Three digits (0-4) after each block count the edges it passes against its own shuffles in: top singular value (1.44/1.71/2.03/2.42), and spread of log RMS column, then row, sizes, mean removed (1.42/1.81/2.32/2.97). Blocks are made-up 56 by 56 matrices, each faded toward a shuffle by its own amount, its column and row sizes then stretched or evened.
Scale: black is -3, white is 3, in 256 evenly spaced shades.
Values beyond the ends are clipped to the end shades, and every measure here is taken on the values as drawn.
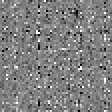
1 3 1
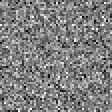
0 0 1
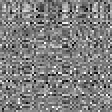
4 0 3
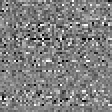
0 1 4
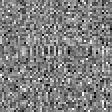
3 1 0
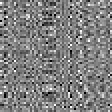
4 3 1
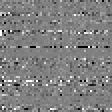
1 1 4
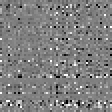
0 3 4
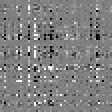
3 4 4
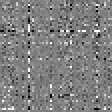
2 4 3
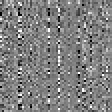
4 4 0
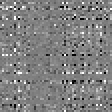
3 3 4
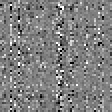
1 4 1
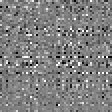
3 3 4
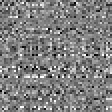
3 0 4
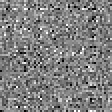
2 1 2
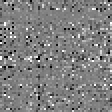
0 2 3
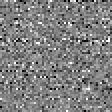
1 0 3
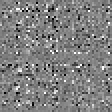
0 3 3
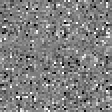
1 2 1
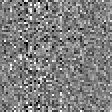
2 3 0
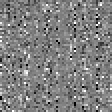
0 4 0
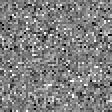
0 0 2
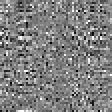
3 2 2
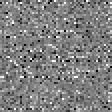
1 0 3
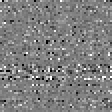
1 0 4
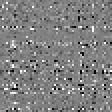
1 2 4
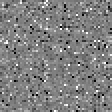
0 1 1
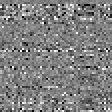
3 0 4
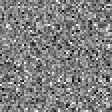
2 0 0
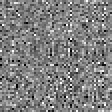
2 2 1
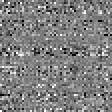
0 2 4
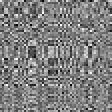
4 2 3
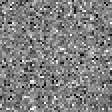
0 1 1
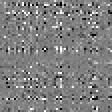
3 3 4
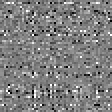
2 1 4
